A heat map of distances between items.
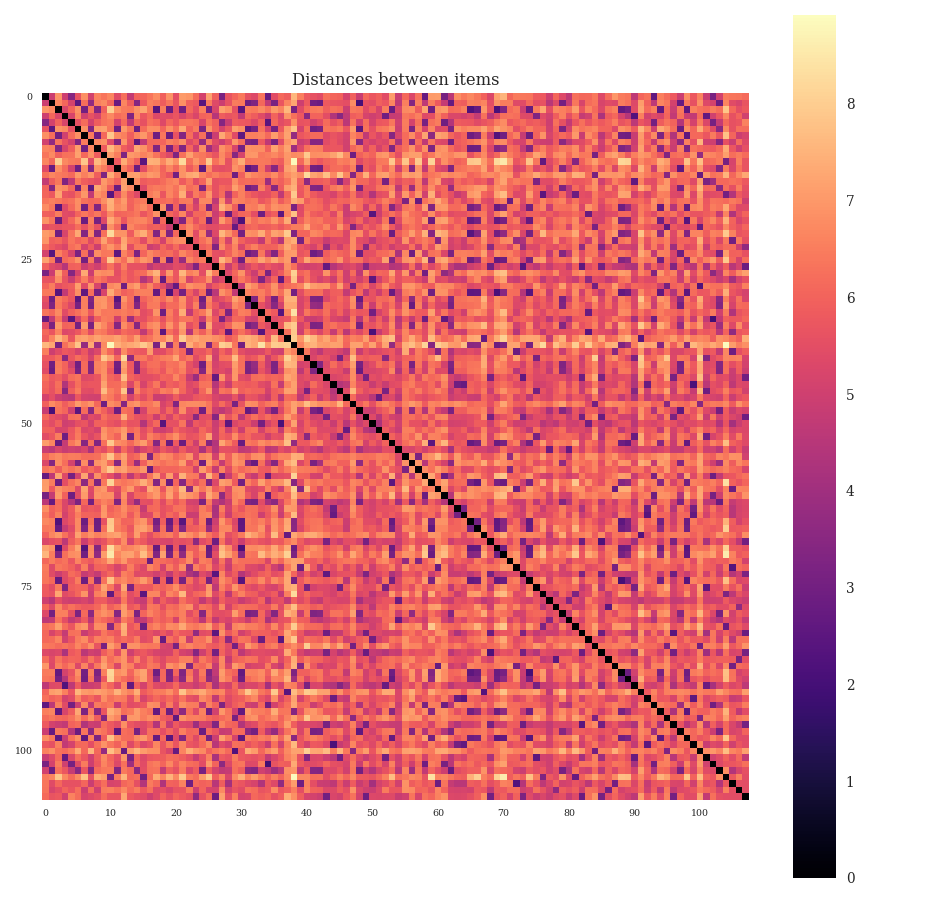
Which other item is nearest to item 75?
101
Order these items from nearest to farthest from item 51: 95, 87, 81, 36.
36, 81, 87, 95
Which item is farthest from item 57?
10
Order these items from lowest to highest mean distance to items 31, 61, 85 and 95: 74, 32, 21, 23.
32, 23, 74, 21
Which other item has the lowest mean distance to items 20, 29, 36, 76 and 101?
50
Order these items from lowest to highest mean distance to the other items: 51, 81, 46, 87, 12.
46, 51, 87, 81, 12
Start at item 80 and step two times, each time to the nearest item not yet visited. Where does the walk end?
77
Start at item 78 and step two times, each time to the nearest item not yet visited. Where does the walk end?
106
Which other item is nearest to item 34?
102
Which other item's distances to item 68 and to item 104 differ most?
85
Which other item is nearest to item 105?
72
